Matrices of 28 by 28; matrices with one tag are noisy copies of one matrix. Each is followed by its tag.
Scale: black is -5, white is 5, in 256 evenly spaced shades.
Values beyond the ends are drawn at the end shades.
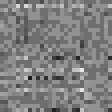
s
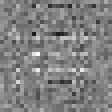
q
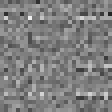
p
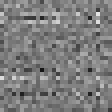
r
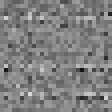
p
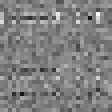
r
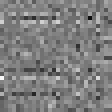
r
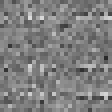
p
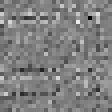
r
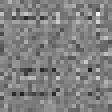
r
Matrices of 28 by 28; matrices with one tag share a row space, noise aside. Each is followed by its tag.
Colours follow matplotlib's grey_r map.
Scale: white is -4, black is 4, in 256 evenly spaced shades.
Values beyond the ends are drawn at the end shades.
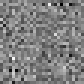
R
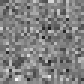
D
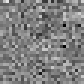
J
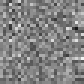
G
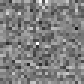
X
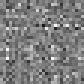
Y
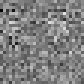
R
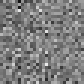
X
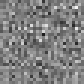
J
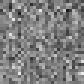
G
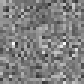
J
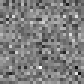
J
